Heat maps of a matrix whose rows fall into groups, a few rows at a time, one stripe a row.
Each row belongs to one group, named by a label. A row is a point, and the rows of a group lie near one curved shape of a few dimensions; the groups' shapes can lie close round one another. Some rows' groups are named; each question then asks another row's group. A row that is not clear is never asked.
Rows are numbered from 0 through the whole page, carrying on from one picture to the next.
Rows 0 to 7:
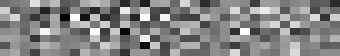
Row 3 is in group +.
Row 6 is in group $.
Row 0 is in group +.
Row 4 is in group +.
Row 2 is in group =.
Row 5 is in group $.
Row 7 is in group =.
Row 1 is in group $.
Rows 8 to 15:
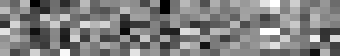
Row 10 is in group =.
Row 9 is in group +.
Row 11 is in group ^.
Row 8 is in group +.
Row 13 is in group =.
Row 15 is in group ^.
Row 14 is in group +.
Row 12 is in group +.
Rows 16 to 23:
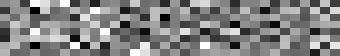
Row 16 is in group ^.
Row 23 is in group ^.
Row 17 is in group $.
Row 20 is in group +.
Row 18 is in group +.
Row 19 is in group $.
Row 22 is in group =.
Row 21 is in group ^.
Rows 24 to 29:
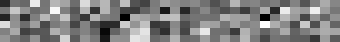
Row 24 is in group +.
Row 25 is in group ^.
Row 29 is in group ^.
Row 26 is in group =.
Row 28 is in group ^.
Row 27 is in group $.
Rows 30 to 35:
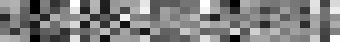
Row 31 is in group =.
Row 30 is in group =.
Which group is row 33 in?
=
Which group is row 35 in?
=
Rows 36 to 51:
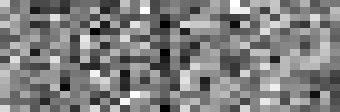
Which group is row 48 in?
+
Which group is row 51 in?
+
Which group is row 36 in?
$
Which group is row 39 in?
+
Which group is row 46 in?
+
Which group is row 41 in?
+
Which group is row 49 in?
^
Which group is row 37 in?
$
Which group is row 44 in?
^
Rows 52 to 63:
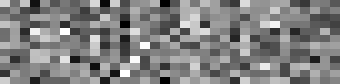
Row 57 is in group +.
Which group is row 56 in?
^
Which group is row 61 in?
$
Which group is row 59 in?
+
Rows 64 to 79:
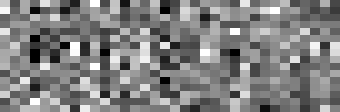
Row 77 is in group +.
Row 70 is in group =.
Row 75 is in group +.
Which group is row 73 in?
+
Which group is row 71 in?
=
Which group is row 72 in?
=
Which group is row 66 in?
+
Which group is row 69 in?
=
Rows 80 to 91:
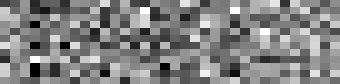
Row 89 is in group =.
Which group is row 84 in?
$
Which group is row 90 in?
=
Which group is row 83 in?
=
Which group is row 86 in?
=
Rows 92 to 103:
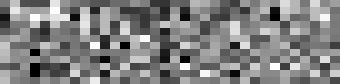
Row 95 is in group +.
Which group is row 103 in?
+
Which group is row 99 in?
=
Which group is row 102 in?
=
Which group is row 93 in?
^
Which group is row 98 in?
+
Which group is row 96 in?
+
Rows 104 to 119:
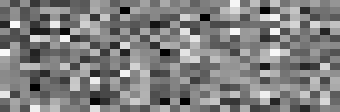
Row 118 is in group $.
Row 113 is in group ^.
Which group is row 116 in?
=
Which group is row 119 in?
+
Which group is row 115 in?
$
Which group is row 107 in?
^
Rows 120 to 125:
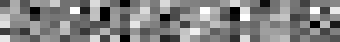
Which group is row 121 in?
=
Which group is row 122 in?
+
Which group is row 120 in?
=
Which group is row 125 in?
+
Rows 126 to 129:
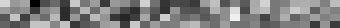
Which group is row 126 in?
=
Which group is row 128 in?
=
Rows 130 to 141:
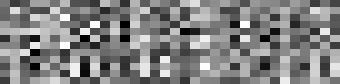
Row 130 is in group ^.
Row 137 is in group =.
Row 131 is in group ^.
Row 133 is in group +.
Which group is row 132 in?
^
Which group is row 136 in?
^
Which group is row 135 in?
=
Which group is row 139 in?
=
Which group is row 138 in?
=
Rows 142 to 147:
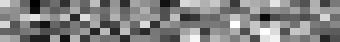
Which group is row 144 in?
^
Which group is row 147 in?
+
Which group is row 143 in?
=
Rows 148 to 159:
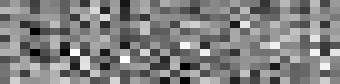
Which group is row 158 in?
+
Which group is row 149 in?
$
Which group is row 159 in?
$
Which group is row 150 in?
^
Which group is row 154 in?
+
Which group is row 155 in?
=
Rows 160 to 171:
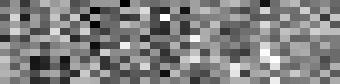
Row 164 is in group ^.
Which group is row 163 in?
$
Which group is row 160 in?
=
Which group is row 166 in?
$
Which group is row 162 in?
=
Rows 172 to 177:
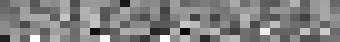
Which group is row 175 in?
+
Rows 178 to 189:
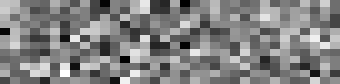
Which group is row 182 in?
^
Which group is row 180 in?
$
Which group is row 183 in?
=
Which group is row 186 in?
=
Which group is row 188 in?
^
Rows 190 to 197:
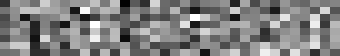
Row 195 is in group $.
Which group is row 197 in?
+
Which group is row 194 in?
=
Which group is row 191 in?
^
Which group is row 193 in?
$
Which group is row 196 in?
=
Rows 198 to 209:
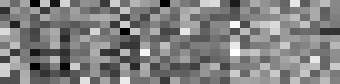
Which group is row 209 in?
+
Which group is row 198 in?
=
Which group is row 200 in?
$
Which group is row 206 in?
^
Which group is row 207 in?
=
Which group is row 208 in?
$
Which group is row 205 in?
$
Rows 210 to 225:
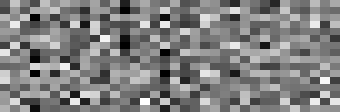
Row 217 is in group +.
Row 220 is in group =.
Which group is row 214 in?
+
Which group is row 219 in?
^
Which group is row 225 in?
=
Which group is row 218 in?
=
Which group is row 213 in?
=
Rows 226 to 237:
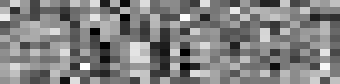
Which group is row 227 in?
$
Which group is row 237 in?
=
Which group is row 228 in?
+
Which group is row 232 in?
^
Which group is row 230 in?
^
